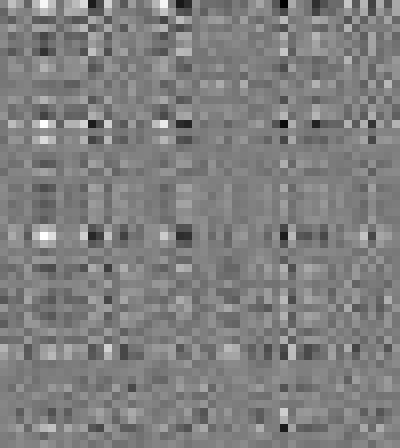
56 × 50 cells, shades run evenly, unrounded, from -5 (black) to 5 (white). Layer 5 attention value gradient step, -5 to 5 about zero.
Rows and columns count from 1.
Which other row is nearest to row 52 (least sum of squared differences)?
53
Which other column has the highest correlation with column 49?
31
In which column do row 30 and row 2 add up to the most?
6
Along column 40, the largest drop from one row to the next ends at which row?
16
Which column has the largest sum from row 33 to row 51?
36
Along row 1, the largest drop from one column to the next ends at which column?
12
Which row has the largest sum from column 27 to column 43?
3
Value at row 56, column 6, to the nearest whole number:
1
